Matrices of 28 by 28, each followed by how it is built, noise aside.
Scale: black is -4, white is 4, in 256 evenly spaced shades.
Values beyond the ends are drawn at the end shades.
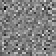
low rank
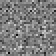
repeating columns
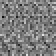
repeating columns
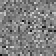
uneven rows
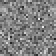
repeating columns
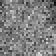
smooth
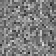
repeating rows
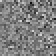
upper triangular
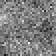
smooth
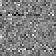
uneven rows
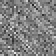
Toeplitz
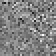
upper triangular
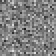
repeating rows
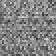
repeating columns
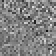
upper triangular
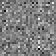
low rank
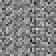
repeating rows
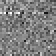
uneven rows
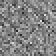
Toeplitz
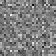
low rank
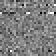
uneven rows
